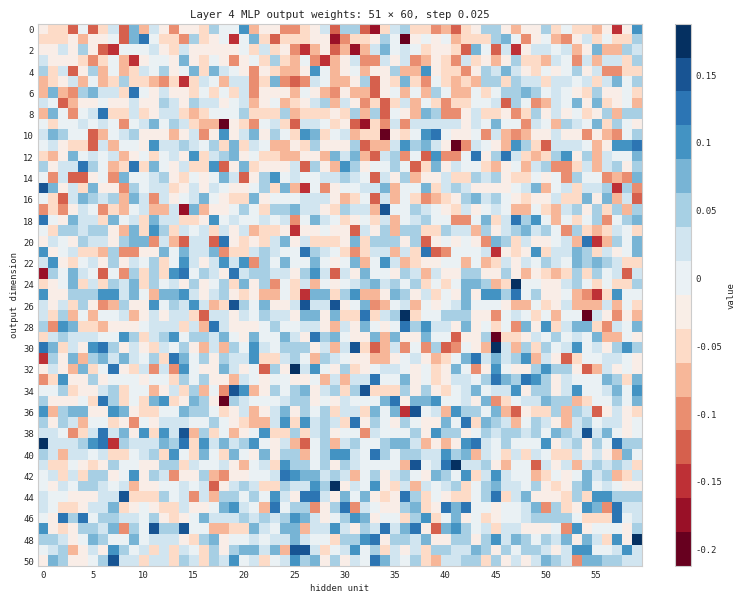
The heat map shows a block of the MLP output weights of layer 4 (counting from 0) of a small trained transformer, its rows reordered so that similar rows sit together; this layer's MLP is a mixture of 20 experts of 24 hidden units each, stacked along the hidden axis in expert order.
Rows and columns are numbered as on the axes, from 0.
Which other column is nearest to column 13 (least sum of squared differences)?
28
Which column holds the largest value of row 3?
14
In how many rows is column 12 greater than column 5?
20
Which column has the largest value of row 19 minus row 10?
34
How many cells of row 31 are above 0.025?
18
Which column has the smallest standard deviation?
10
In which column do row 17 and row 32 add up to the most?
25
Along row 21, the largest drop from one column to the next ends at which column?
39
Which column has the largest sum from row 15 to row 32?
27
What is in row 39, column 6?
0.125
